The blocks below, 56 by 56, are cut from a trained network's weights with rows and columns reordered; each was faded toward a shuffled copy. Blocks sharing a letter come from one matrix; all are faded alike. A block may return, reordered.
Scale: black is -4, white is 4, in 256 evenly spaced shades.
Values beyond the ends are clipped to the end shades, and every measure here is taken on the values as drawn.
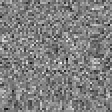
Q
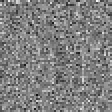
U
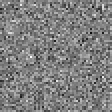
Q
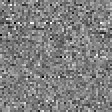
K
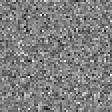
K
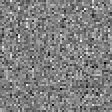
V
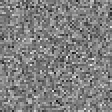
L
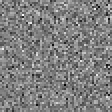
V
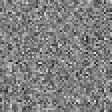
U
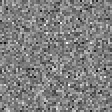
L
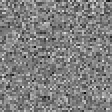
Q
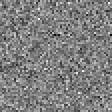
L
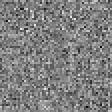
Q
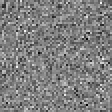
V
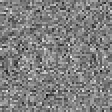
Q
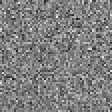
U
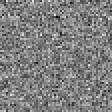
Q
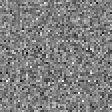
K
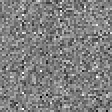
V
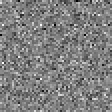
K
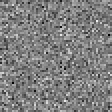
V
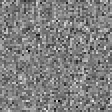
U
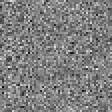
U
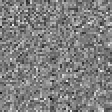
U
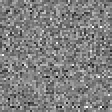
K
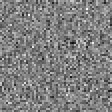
U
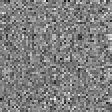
U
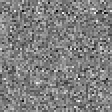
K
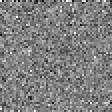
L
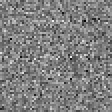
L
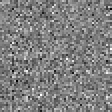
V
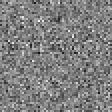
U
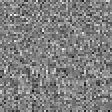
Q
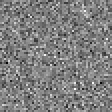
L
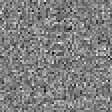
V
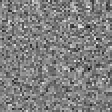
U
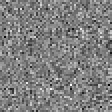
U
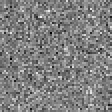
L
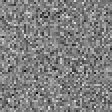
U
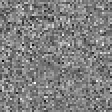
V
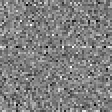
K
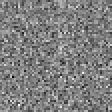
U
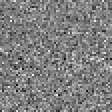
K
